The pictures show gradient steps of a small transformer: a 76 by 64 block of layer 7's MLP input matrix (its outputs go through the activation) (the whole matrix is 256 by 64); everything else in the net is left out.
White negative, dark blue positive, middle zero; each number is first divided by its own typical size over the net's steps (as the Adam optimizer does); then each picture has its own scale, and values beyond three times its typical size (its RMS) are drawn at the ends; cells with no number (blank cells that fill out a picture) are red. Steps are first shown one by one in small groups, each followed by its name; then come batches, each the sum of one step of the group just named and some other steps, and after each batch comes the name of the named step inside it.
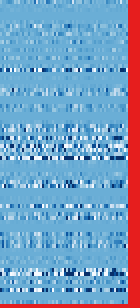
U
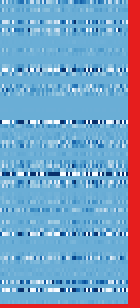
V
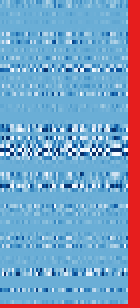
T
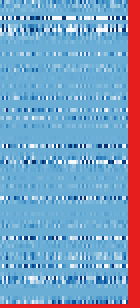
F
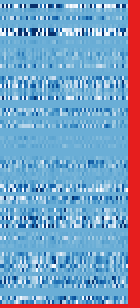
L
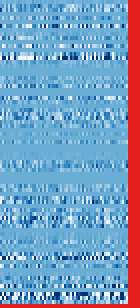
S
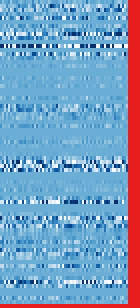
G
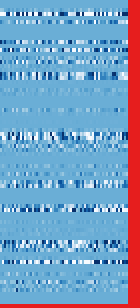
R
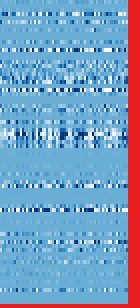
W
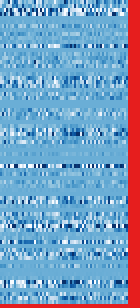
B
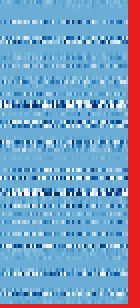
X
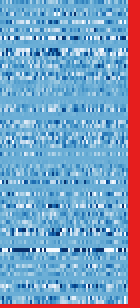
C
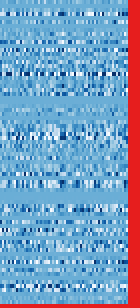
R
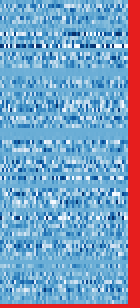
G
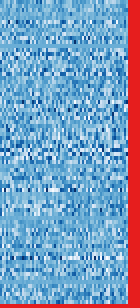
T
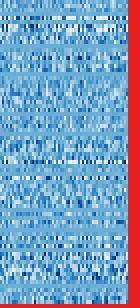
F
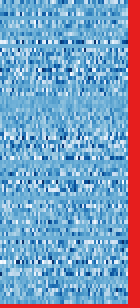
U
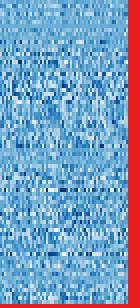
R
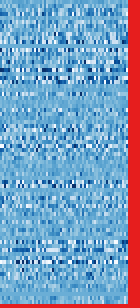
C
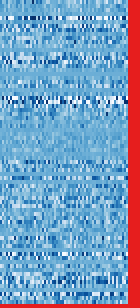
S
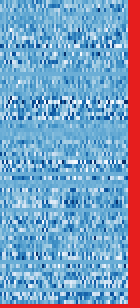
G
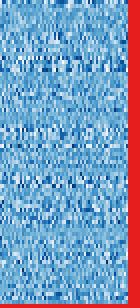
S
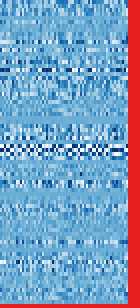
T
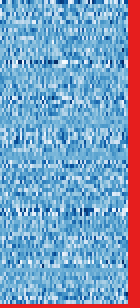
R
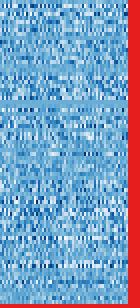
R
